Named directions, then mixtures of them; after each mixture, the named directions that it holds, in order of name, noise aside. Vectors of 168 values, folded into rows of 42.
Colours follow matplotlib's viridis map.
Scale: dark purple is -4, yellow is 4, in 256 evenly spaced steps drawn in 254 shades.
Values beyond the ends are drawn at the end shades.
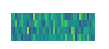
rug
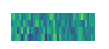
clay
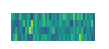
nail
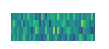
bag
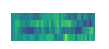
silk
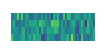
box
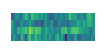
clay, silk.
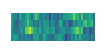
nail, silk.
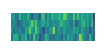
bag, nail.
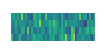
bag, box, rug.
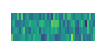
box.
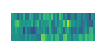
box, silk.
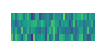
box, clay, nail.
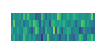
bag.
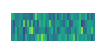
bag, nail.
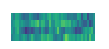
silk.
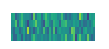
rug.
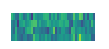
nail, rug.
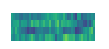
silk.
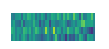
bag, silk.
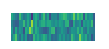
nail.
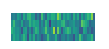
bag.
